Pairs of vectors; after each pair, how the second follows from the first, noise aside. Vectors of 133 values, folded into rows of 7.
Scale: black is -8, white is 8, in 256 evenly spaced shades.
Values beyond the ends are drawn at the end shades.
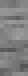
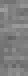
reversed, negated, shrunk.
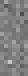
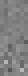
reversed, negated, partly zeroed.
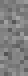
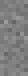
shrunk.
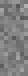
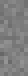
wrapped around, shrunk.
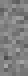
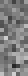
wrapped around, scaled up.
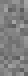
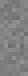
wrapped around, shrunk.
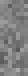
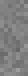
shrunk.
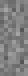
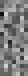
reversed, negated, scaled up.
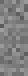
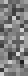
wrapped around, scaled up.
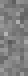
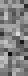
reversed, negated, scaled up.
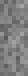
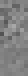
wrapped around, partly zeroed.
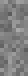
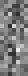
reversed, negated, scaled up.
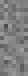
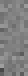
wrapped around, partly zeroed.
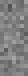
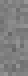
wrapped around, shrunk.
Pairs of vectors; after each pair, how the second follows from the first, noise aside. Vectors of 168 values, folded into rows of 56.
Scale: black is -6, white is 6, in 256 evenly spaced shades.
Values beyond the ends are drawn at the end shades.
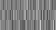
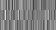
wrapped around.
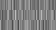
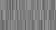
reversed, shrunk.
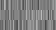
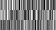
wrapped around, scaled up.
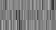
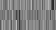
copied.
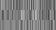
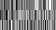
wrapped around, scaled up.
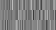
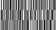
wrapped around, scaled up.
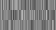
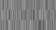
reversed, negated, shrunk.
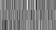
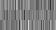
reversed.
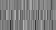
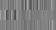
negated, partly zeroed.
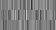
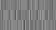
reversed, shrunk.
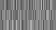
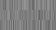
reversed, shrunk.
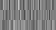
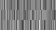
wrapped around.
